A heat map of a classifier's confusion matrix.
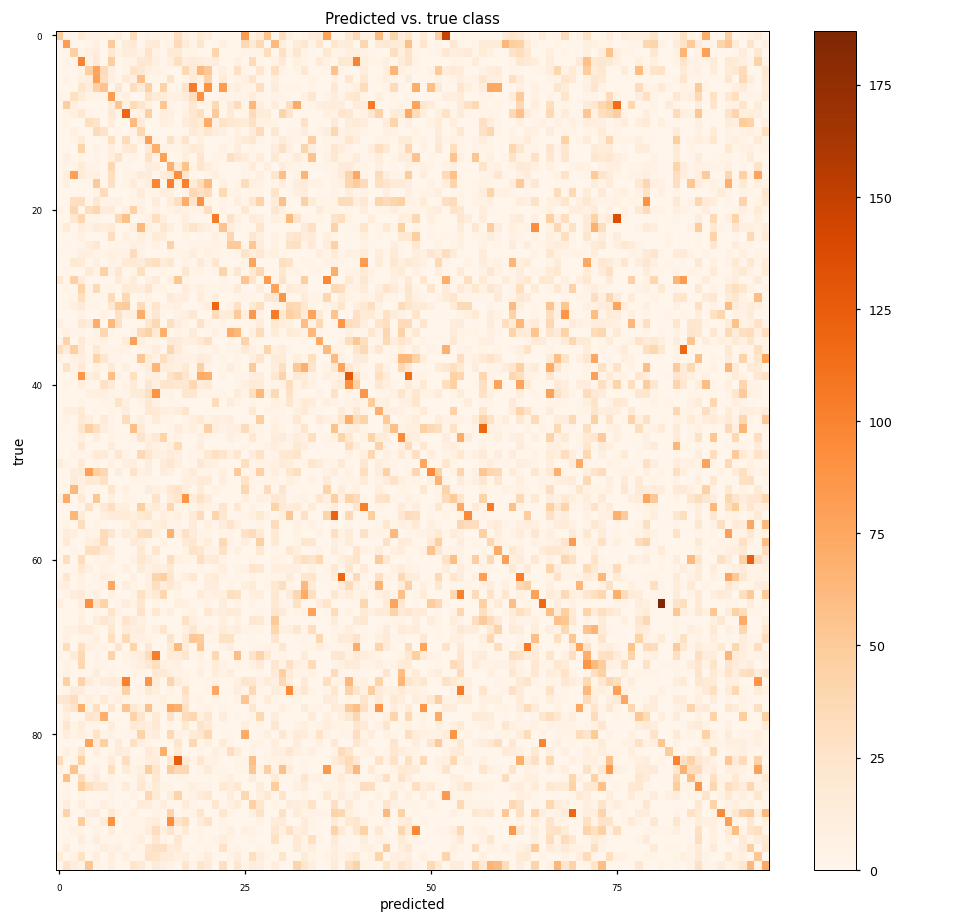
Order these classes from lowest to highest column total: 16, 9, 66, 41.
9, 16, 41, 66
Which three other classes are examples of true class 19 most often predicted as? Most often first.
79, 17, 30
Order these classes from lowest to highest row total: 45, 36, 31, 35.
36, 35, 45, 31
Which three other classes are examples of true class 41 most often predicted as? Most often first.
13, 66, 27
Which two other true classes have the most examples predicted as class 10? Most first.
35, 45
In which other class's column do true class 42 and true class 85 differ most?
1
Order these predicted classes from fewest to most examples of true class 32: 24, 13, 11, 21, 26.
13, 21, 24, 11, 26
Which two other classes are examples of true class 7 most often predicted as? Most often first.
19, 62
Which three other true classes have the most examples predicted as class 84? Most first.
36, 28, 2
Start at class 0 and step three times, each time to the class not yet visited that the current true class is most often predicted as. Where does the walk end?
87
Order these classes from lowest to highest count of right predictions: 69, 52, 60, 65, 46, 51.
52, 69, 51, 60, 46, 65
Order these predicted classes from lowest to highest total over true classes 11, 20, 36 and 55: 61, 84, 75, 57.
61, 57, 75, 84
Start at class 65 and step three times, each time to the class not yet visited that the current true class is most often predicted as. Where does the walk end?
5
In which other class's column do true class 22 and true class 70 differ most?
63
